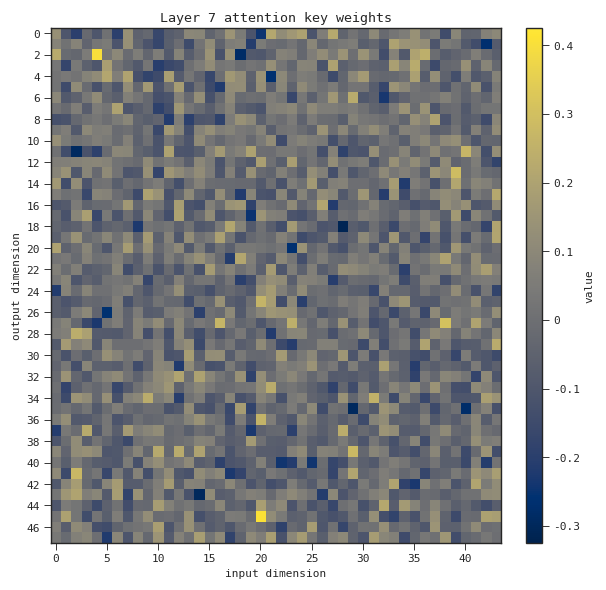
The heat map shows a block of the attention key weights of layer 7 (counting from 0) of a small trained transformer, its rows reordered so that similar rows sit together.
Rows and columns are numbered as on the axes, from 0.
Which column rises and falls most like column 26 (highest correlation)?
12
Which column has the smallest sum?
19
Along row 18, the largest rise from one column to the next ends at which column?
43
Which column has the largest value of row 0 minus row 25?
24
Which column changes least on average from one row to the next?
25
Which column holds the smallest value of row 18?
28
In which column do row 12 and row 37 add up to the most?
3
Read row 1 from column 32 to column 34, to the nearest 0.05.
-0.1 0.2 0.15
